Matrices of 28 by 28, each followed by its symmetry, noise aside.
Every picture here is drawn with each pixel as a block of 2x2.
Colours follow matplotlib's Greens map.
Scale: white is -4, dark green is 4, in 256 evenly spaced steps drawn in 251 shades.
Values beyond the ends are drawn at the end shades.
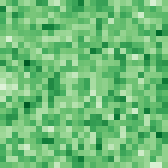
mirrored top to bottom.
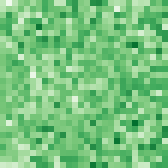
mirrored top to bottom.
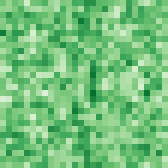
mirrored top to bottom.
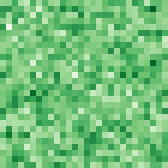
same after a half turn.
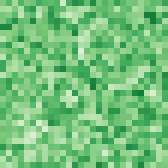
symmetric across the other diagonal.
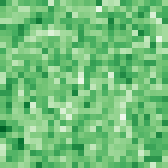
no symmetry.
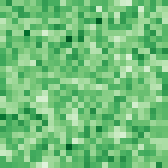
same after a half turn.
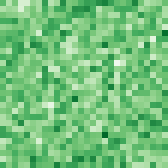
same after a half turn.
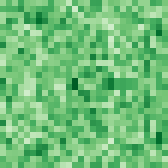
mirrored top to bottom.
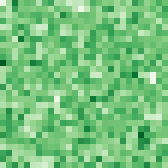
no symmetry.
